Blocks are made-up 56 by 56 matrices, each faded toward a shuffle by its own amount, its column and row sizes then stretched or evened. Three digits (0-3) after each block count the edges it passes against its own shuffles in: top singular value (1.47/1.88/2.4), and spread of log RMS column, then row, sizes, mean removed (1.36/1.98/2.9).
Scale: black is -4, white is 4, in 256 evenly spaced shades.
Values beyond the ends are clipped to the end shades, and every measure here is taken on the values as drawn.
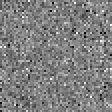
0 1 1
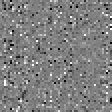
0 2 0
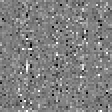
0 2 0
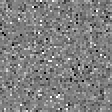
0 0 0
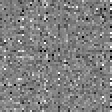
1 2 1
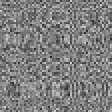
3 1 1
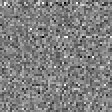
1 0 2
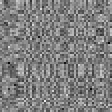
3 1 1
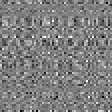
3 0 3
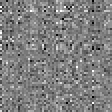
2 2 1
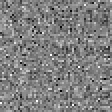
1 0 0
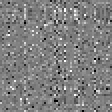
2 2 0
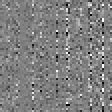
1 3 1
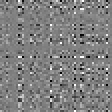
3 3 3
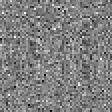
2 0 0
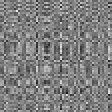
3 3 1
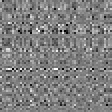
3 1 3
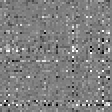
2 2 2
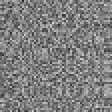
2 0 0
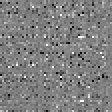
0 1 2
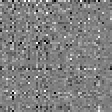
2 2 2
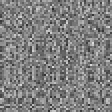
3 2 0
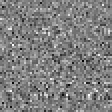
2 0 1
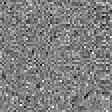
2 1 0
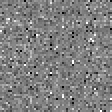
0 2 0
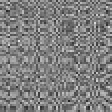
3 2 1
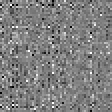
2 2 1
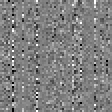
1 3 0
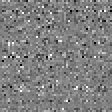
0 1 2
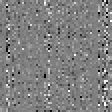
1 3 0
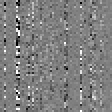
2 3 0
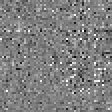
1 2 2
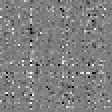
1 2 2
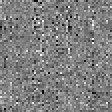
1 2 1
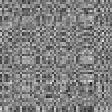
3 2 2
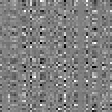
3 3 2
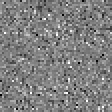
0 0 1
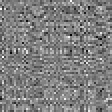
3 1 1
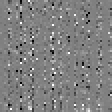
1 3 0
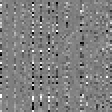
2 3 1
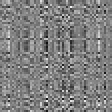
3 3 1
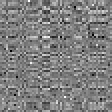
3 1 2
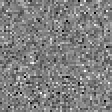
0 0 1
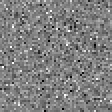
0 0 0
